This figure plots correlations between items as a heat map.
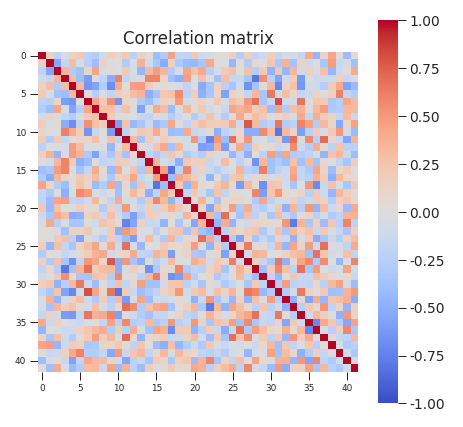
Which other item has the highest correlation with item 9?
27
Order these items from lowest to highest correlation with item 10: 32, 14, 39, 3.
14, 32, 39, 3
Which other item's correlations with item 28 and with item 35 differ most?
36
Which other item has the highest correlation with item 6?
31
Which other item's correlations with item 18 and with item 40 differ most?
22
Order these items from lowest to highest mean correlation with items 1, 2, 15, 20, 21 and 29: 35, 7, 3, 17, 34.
17, 34, 35, 7, 3
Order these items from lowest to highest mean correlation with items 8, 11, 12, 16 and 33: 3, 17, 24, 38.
24, 17, 38, 3
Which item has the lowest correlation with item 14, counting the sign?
28
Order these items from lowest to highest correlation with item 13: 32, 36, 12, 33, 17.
33, 36, 12, 17, 32
